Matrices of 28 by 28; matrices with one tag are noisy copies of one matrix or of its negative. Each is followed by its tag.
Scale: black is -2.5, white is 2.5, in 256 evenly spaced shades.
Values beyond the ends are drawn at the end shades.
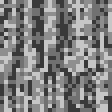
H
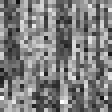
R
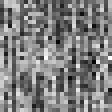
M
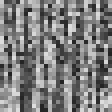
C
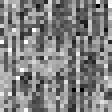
M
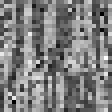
H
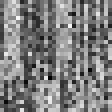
R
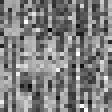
M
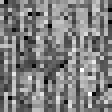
M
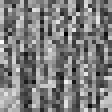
C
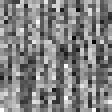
C
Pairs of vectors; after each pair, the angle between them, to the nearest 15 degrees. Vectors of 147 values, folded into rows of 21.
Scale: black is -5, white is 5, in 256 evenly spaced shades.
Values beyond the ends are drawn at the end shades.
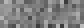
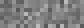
150 degrees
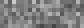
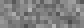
135 degrees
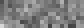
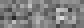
90 degrees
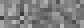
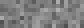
135 degrees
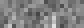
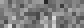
30 degrees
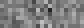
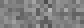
150 degrees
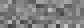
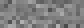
165 degrees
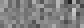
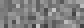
120 degrees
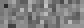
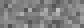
60 degrees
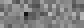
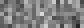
90 degrees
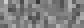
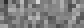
165 degrees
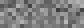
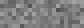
30 degrees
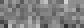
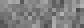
60 degrees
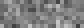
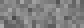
60 degrees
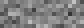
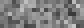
60 degrees
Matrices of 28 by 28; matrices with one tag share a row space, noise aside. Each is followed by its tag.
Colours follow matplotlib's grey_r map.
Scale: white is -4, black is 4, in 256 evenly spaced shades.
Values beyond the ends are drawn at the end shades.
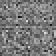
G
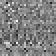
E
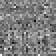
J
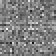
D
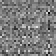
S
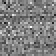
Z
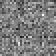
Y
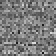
Y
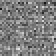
Y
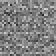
J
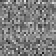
E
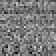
E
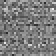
Z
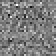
E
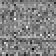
S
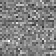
Y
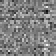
J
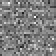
Y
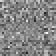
J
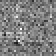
G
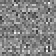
S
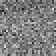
Z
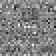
S
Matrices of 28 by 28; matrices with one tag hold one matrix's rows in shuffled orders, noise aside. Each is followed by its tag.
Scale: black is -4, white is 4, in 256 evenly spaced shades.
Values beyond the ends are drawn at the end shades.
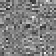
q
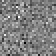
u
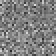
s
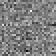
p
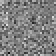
s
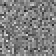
s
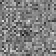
p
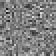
q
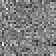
p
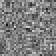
q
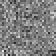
p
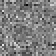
p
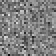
u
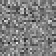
u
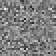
u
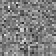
u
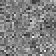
q
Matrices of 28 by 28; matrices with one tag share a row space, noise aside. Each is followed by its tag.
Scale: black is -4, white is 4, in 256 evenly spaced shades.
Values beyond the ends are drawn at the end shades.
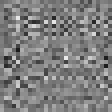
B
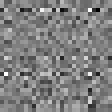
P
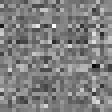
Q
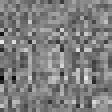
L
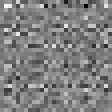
B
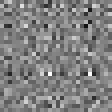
P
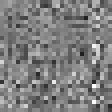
Q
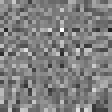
L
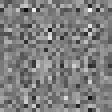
P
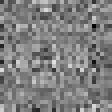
Q
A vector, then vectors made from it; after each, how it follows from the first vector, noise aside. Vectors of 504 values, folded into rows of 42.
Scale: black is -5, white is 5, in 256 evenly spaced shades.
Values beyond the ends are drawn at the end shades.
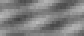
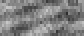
wrapped around, negated.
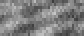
wrapped around, negated.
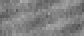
negated, shrunk.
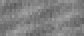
reversed, negated, shrunk.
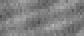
negated, shrunk.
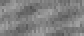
reversed, shrunk.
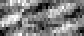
wrapped around, scaled up.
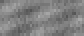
reversed, shrunk.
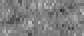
wrapped around, partly zeroed.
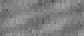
negated, shrunk.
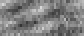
wrapped around, negated.
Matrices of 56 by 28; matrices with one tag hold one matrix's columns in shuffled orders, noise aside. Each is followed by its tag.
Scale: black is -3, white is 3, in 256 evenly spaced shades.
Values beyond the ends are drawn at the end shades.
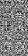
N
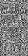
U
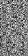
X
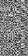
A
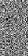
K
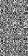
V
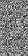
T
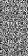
V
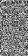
N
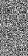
U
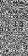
N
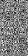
V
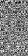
N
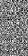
V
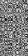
K
